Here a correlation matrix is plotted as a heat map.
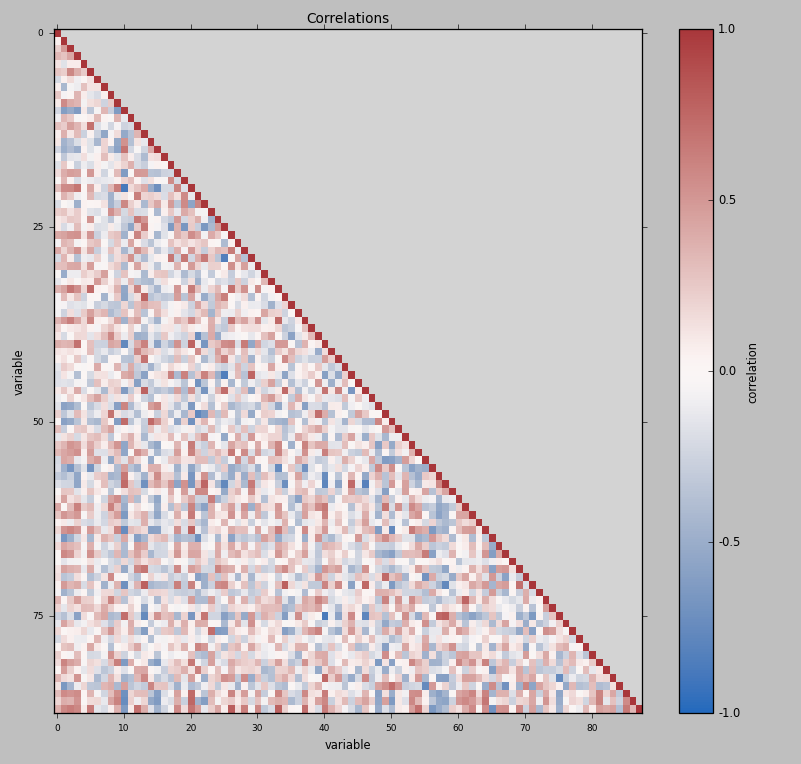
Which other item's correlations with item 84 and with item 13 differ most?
71
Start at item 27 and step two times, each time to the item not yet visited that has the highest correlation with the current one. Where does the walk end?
67
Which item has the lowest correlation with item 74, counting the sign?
13
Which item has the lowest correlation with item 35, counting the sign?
39
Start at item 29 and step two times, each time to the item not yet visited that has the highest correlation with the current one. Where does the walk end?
58
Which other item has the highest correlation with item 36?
75
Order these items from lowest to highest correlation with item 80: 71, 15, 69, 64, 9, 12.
15, 12, 69, 71, 64, 9
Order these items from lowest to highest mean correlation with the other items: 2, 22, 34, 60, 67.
22, 34, 60, 67, 2
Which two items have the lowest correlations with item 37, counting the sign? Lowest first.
56, 48
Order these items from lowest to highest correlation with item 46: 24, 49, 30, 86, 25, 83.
30, 49, 24, 86, 83, 25
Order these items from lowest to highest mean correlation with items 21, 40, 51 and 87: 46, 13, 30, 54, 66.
46, 13, 66, 30, 54
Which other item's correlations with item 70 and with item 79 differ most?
49
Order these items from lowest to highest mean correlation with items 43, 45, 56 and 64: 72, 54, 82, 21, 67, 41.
21, 41, 82, 54, 67, 72
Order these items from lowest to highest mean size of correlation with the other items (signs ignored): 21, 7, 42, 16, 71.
16, 7, 42, 21, 71
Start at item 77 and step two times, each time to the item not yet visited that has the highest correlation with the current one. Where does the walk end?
60
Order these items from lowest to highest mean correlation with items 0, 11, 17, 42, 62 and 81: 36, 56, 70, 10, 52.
10, 56, 36, 70, 52
